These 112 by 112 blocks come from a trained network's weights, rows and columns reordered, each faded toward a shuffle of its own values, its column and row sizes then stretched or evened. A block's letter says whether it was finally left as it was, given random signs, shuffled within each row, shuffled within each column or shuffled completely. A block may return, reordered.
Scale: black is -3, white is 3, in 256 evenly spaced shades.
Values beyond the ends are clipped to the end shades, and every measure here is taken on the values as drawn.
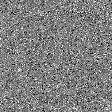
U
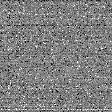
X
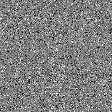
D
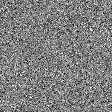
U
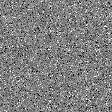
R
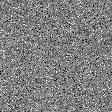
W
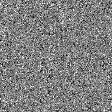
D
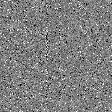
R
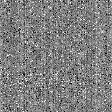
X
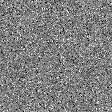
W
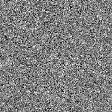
X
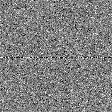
U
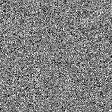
X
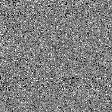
D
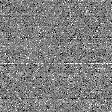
X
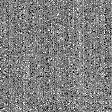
X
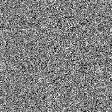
X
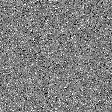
W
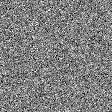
W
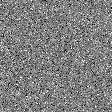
W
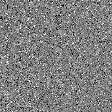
R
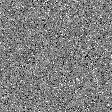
W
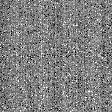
X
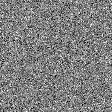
U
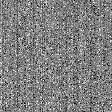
X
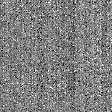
X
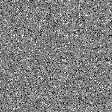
D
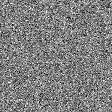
W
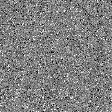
D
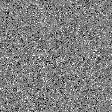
D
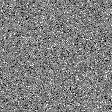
W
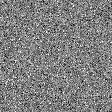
W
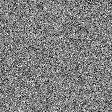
W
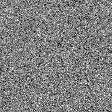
R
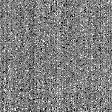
X
